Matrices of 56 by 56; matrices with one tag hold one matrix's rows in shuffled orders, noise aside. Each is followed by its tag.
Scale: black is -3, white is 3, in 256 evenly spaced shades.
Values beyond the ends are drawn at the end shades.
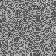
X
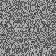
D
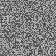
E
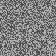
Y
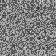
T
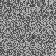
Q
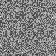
Y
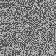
E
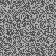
Q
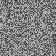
D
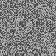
Y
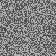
D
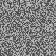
Q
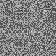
D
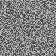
Q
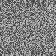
Q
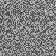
Q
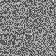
E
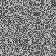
X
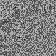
E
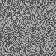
Q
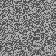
X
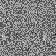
D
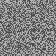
Q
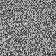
D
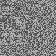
E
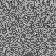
T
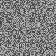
Q
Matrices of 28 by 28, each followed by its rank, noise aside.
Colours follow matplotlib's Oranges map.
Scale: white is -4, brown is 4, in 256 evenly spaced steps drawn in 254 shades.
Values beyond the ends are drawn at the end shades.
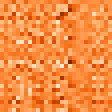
four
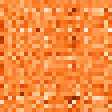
four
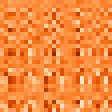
two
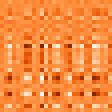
one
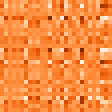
two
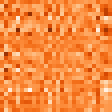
three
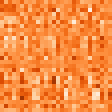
four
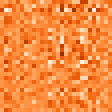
four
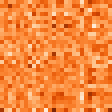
four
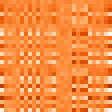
one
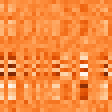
one
